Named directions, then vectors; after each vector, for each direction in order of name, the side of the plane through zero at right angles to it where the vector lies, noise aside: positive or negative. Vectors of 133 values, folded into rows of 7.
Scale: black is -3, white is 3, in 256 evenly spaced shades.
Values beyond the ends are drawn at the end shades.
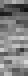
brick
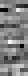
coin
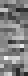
positive, negative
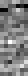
positive, positive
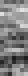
negative, positive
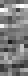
negative, negative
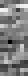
negative, negative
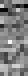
positive, positive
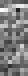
negative, negative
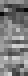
positive, negative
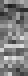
positive, negative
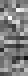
negative, positive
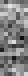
negative, positive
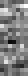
negative, negative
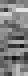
negative, positive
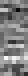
positive, negative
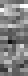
negative, negative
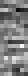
positive, negative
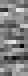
negative, positive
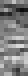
positive, negative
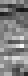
positive, negative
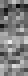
positive, positive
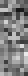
positive, negative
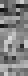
positive, positive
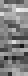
negative, positive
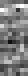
negative, negative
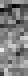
positive, positive
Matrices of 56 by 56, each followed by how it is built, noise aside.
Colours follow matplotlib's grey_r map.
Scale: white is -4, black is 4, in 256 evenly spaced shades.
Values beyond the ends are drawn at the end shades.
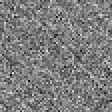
Toeplitz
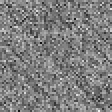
Toeplitz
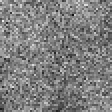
smooth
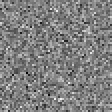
noise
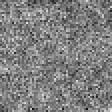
smooth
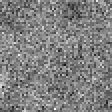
smooth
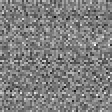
repeating columns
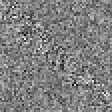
banded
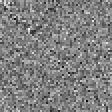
banded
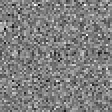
low rank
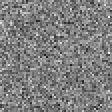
noise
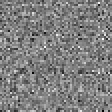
low rank
